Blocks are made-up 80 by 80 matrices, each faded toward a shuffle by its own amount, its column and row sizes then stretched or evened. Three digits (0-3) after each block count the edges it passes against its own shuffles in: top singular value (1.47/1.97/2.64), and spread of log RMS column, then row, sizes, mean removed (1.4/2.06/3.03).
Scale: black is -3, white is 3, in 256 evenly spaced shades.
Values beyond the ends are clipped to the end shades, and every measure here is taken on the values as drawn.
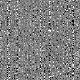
2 3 1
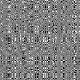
3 3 2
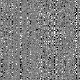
2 3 0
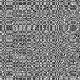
3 1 2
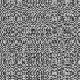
3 1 0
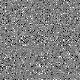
1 1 2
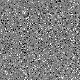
1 1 1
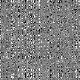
2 3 2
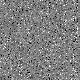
0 1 0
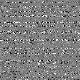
1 1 3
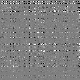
2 2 3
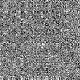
2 1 1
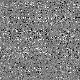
0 1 2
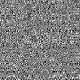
2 0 1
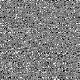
2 0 2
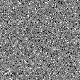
1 0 0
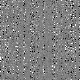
0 3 1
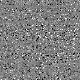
1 1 2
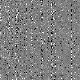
1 3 1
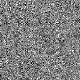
1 1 1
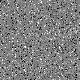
0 1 0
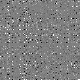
1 2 2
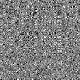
2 0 1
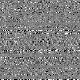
2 0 3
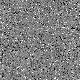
0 0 0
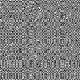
3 1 1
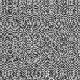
3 0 0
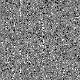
0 2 0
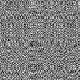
3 0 1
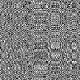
3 1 1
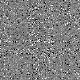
0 2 2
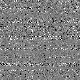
0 1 3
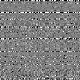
3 0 3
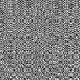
3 1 1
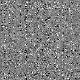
0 2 1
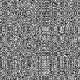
3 0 0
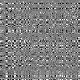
3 2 3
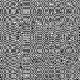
3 0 0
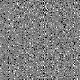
2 2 0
